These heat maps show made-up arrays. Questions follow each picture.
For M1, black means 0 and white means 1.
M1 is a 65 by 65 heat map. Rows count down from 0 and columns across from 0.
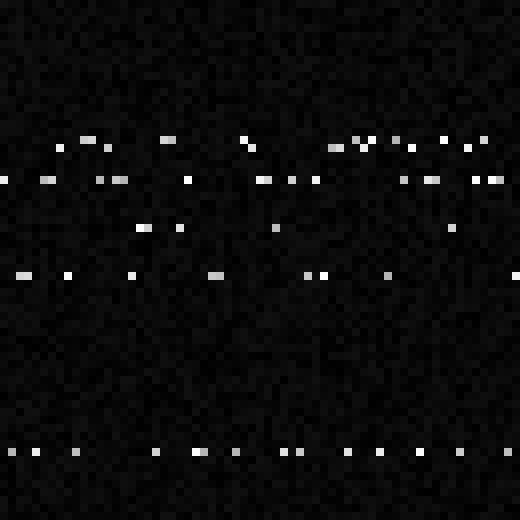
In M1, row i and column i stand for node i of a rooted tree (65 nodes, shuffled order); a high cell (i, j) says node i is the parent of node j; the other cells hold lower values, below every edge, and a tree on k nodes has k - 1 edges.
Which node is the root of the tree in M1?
28
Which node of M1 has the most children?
22
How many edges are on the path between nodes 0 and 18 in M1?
3
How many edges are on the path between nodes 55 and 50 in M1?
4
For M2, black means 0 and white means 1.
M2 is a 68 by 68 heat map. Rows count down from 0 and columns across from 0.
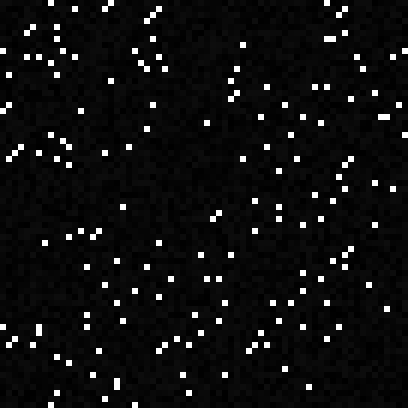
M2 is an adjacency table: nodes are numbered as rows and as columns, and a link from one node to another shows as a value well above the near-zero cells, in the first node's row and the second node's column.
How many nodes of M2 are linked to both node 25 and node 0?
0
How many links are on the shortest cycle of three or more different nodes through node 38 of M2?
7
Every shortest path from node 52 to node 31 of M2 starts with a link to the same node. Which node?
node 14
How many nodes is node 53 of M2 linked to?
3
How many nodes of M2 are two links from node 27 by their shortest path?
8
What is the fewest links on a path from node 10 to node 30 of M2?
7
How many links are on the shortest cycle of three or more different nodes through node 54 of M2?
5
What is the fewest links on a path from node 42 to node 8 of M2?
5
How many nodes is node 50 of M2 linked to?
5
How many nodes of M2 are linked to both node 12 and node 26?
2
